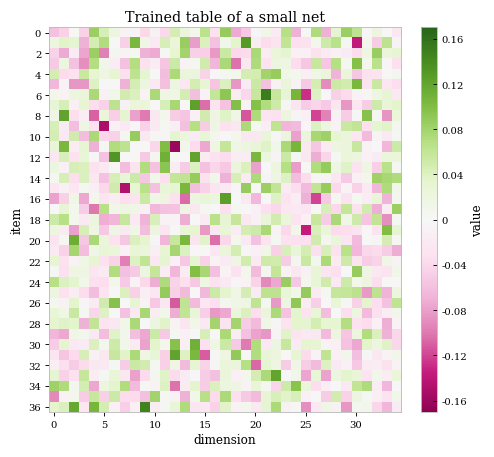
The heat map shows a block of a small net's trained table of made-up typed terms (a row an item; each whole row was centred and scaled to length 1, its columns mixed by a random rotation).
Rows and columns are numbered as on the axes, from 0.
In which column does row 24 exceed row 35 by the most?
0
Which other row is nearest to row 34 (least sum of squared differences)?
11
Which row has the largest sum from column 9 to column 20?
31
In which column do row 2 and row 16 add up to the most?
17
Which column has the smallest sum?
25
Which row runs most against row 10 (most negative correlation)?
34
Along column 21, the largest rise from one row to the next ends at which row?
6
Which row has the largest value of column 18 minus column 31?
7
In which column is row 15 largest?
13
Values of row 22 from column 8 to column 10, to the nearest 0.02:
0.04 0.06 -0.02
